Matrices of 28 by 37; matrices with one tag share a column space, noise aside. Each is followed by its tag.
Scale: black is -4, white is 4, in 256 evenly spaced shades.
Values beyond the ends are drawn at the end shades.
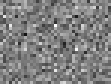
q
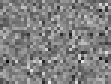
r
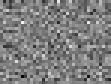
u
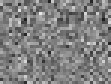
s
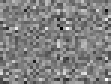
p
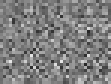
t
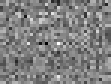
s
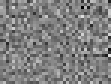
q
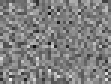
u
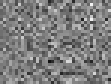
p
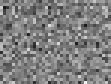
q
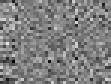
p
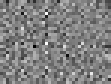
u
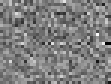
s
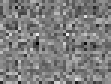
q
